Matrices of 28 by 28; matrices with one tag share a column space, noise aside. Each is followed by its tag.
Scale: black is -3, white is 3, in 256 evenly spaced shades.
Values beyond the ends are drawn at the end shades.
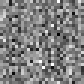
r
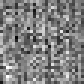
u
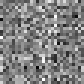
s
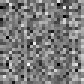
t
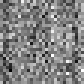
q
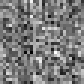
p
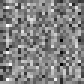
r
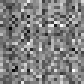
q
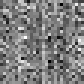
t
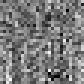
u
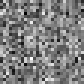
p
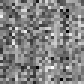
s
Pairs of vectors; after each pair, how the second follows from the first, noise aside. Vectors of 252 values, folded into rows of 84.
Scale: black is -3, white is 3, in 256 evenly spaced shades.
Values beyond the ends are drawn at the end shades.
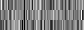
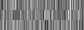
wrapped around, negated, shrunk.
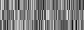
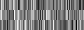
copied.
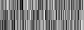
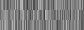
negated, shrunk.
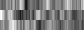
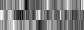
copied.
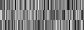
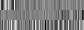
reversed, negated, partly zeroed.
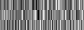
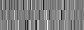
reversed, negated, partly zeroed.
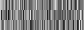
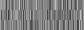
shrunk.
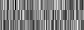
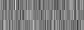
negated, shrunk.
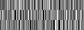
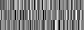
copied.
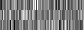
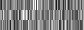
copied.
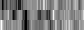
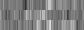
wrapped around, negated, shrunk.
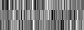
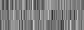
shrunk.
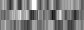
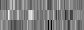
reversed, negated, partly zeroed.
